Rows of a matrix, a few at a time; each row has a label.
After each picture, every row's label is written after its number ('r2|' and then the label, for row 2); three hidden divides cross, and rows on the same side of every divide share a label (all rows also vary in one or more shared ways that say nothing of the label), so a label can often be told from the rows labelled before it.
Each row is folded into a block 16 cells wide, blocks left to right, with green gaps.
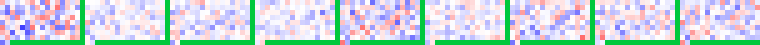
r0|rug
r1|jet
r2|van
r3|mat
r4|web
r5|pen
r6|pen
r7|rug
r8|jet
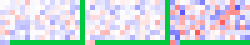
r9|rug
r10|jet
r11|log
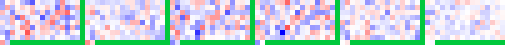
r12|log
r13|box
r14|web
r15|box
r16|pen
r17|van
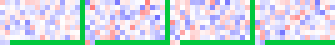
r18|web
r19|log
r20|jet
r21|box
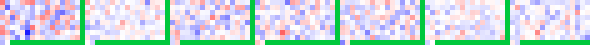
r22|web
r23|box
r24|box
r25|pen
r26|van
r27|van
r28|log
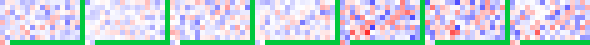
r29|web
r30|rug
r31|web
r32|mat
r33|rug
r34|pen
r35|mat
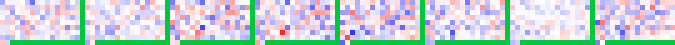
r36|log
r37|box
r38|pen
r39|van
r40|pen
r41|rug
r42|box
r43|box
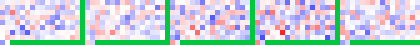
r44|pen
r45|van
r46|rug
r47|jet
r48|rug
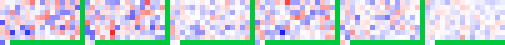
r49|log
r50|pen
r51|rug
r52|box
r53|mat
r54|jet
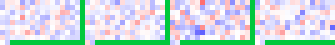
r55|rug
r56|rug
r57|box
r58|van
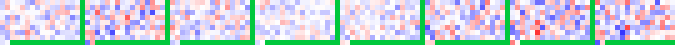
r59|pen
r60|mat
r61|rug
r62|log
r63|jet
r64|mat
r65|pen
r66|jet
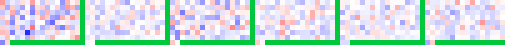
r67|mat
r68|box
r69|mat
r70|log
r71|rug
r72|jet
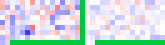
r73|box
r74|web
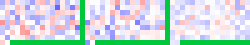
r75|jet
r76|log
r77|rug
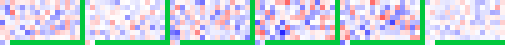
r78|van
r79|log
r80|log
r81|web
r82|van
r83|mat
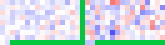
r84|web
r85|web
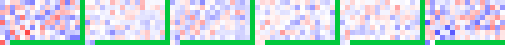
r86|web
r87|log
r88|rug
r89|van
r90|log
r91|rug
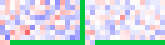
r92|jet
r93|rug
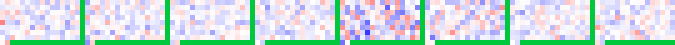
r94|jet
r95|pen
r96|mat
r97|box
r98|rug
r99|van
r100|log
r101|rug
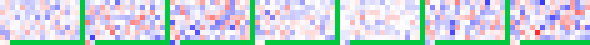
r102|mat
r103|web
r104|van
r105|box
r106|rug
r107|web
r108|van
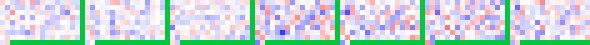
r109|mat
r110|web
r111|jet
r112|mat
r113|van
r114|web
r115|jet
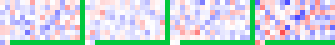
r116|jet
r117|jet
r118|van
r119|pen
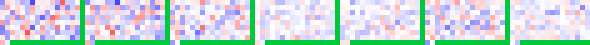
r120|van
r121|rug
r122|jet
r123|web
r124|box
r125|van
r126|rug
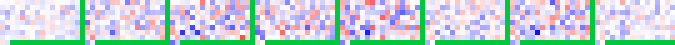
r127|rug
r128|rug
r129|pen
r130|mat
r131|web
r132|pen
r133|log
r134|web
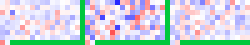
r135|box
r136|pen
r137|pen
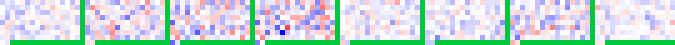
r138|log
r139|pen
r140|log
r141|pen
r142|rug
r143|rug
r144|jet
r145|box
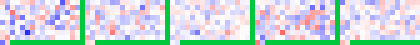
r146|mat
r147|pen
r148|box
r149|web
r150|mat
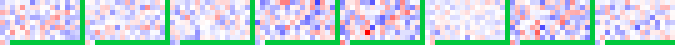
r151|web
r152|jet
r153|rug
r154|box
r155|van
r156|pen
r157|pen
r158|pen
